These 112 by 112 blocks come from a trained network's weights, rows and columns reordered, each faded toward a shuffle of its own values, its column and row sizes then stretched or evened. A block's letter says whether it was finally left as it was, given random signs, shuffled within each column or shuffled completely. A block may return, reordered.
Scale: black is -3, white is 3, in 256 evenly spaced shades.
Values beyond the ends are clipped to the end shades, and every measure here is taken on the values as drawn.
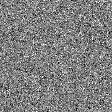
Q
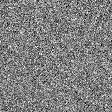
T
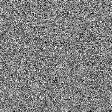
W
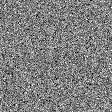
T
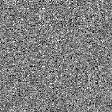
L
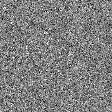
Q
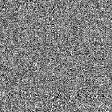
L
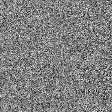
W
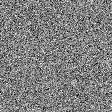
T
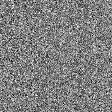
Q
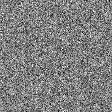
Q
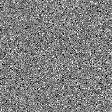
L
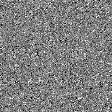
W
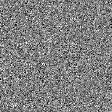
W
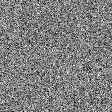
T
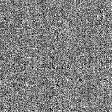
L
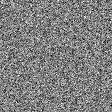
T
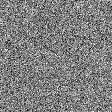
T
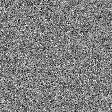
T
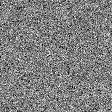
T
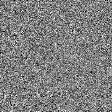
W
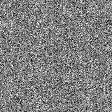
Q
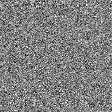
W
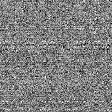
L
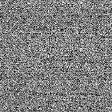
L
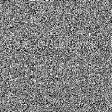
L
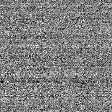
L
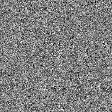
W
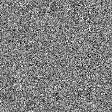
W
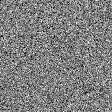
T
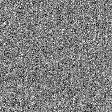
Q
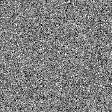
Q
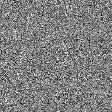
W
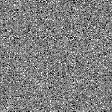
L
